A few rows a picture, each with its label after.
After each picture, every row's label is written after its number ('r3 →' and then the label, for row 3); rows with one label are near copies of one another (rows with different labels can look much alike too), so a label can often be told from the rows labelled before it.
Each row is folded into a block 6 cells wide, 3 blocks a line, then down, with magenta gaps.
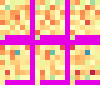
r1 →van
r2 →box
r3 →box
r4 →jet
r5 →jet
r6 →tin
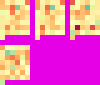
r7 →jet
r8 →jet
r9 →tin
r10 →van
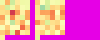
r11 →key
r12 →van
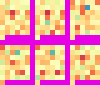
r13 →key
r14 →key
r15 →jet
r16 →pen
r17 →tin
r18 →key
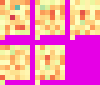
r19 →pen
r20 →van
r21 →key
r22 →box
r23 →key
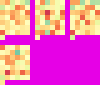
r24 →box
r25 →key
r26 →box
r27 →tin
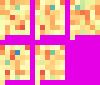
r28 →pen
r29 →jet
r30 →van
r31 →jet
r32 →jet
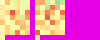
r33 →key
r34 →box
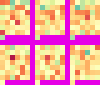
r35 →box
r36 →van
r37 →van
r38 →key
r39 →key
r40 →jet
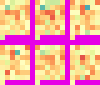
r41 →van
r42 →van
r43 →jet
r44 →jet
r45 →van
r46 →key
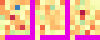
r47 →pen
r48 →jet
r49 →key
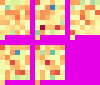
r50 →van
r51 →tin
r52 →box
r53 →pen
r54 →pen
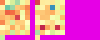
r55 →van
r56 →tin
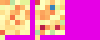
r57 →box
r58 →tin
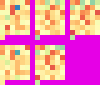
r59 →jet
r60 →box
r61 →box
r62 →jet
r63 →box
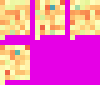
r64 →van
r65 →jet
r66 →van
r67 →jet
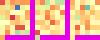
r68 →pen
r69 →box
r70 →jet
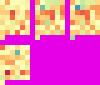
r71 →key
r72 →van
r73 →van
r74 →tin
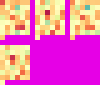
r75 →pen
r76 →key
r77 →pen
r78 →key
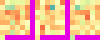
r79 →van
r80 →jet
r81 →van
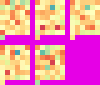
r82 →box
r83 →tin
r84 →pen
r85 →jet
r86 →van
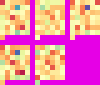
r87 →pen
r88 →van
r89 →jet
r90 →pen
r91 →box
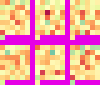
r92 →box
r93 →key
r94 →key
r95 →van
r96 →tin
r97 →box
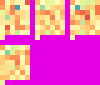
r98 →jet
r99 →van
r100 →van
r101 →van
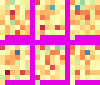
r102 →key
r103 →tin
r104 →van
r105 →tin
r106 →box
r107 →jet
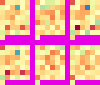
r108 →tin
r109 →van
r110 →tin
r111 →tin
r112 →box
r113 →box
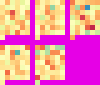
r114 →key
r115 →jet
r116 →pen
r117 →jet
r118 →box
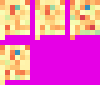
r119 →jet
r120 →jet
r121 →pen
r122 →jet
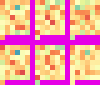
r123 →pen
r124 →box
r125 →van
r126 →pen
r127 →box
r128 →jet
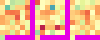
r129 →van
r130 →tin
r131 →van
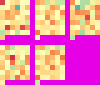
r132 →tin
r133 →box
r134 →van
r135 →key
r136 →box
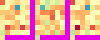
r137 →tin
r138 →van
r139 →tin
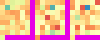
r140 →van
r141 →pen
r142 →jet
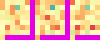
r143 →jet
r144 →pen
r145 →tin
